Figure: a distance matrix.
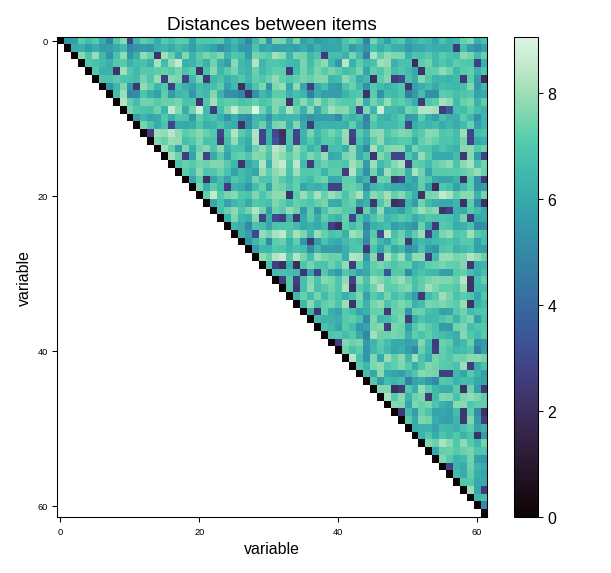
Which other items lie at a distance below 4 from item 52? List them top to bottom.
4, 8, 20, 33
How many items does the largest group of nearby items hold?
9
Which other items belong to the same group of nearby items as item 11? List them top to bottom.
6, 16, 26, 36, 50
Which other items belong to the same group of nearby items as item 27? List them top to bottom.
7, 44
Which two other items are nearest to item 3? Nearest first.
51, 60
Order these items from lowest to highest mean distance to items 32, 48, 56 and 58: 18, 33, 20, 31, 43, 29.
18, 43, 29, 31, 33, 20
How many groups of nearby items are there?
14
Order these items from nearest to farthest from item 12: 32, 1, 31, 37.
32, 31, 1, 37
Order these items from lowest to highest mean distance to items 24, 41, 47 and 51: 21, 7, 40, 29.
40, 7, 21, 29
